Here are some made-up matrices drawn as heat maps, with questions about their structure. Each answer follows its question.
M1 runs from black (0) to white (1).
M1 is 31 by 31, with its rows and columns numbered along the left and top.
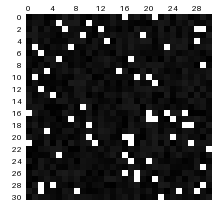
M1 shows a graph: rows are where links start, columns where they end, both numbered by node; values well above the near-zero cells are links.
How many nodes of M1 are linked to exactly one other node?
10
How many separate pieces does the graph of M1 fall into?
5
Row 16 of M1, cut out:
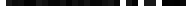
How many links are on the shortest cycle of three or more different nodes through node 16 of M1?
5
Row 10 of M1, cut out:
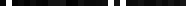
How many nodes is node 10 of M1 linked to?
3
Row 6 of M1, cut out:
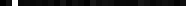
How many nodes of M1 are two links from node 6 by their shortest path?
3
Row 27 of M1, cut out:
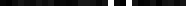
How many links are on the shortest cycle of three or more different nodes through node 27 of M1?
6
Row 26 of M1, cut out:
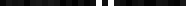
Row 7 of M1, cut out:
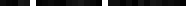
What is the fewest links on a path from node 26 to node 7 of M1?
4
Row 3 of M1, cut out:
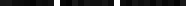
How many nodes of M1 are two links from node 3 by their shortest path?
1
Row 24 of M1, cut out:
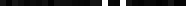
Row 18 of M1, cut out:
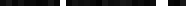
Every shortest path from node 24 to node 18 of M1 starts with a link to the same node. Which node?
node 20
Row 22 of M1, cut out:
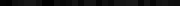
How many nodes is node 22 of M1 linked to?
1
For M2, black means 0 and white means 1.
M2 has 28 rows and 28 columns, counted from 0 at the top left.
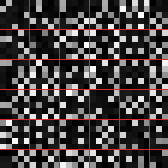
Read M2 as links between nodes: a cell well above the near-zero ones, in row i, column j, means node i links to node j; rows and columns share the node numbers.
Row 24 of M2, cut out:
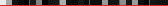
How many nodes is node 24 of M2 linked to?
7
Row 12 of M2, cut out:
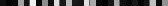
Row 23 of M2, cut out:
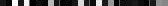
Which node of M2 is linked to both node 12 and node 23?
node 27
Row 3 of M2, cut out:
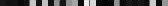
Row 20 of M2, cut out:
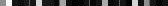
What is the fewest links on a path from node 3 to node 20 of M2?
3
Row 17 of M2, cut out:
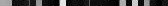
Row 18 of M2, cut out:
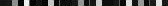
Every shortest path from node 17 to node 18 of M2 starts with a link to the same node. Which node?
node 10
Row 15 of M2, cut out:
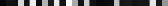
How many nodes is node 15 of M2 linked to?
10
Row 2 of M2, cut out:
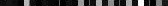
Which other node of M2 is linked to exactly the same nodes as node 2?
node 8
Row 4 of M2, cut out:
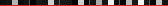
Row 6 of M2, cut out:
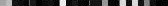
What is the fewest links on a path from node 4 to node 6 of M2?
4
